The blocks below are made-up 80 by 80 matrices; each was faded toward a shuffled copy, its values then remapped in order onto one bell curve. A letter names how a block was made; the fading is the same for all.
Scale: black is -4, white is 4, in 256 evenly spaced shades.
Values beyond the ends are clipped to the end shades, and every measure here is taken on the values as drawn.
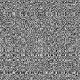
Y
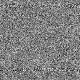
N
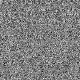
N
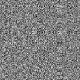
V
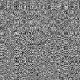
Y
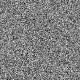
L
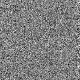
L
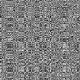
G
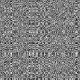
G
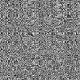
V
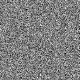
L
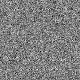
N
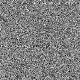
N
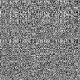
Y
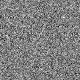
N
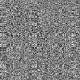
Y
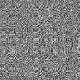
V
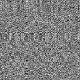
V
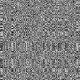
G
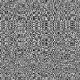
G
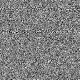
N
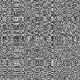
G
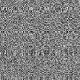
Y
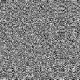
V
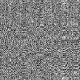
V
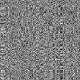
Y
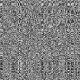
Y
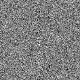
L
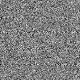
N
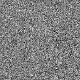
L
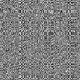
G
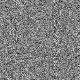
L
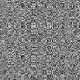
Y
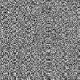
Y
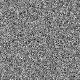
N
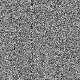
L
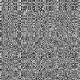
G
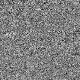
N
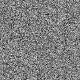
L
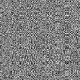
Y
